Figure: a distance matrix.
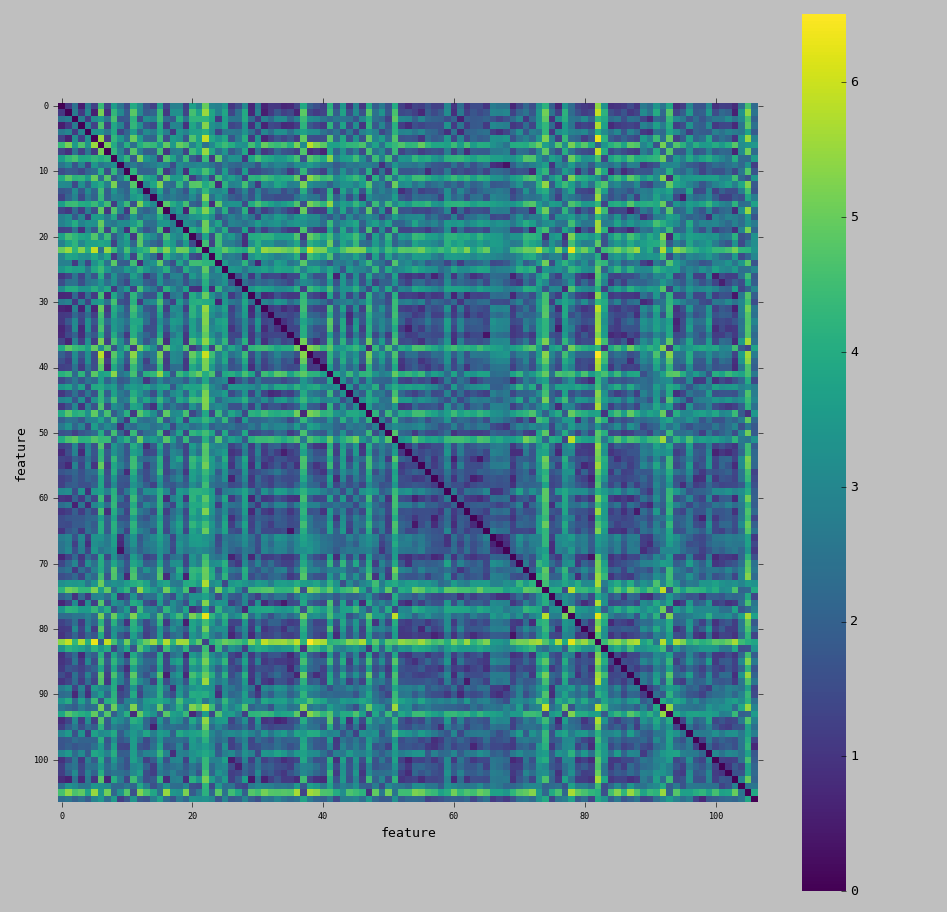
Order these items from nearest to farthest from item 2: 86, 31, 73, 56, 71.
71, 86, 56, 31, 73
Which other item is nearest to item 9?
68
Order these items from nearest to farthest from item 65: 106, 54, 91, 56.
54, 56, 106, 91
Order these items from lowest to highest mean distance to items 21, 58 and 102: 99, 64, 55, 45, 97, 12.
97, 55, 64, 99, 45, 12
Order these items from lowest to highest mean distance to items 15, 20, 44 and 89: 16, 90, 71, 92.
90, 71, 16, 92
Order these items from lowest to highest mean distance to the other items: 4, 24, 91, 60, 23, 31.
60, 31, 4, 24, 23, 91
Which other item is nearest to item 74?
20
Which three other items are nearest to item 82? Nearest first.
22, 6, 91
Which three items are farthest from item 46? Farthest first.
82, 22, 6
